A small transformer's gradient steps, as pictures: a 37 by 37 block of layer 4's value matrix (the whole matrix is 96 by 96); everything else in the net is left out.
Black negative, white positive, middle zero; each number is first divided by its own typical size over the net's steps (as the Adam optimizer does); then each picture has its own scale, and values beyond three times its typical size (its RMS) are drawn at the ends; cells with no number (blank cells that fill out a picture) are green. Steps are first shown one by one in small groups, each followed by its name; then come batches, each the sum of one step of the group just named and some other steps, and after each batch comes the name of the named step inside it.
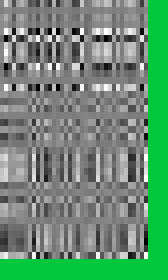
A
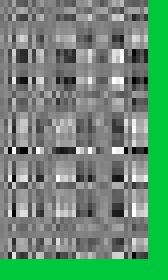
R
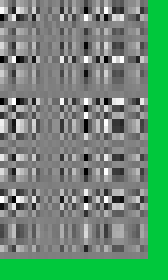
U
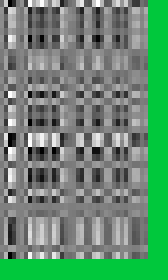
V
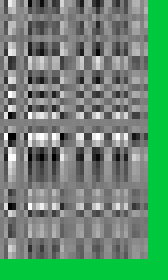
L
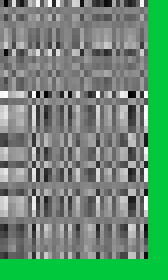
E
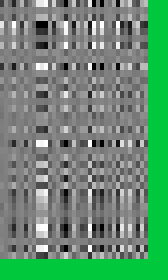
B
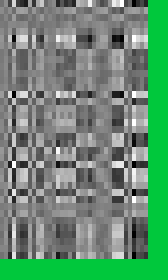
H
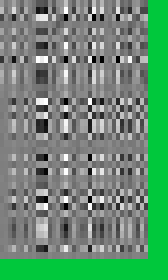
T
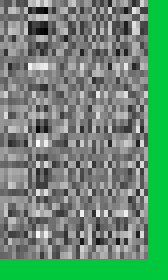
E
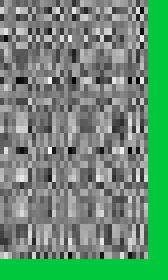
A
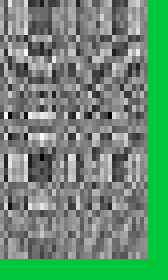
L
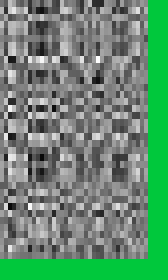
L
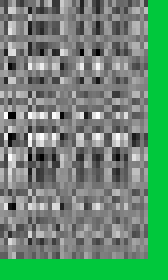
L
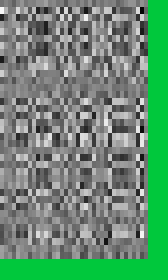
U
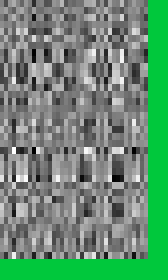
R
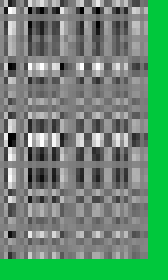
V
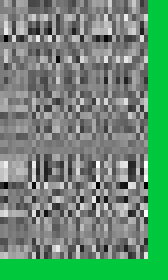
A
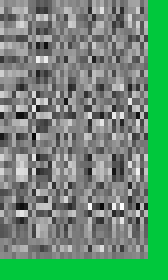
T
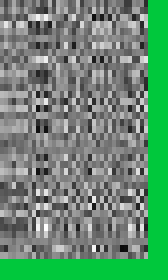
T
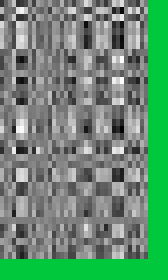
R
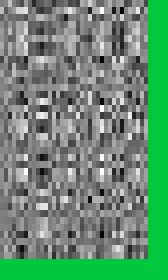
T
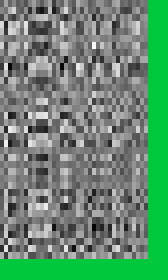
T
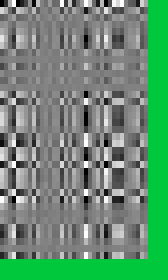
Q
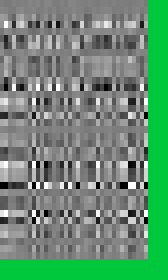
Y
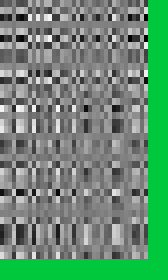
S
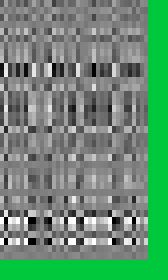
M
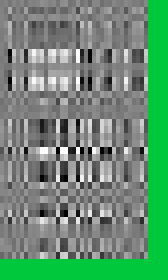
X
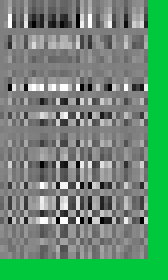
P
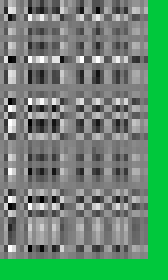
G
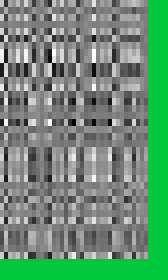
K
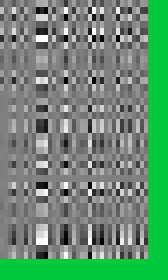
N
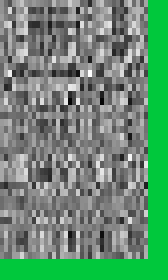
Y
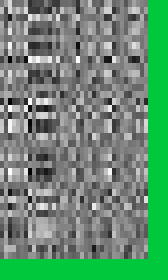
G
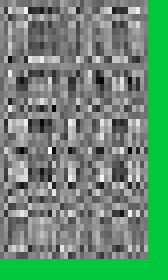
G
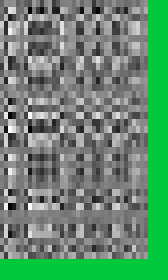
G
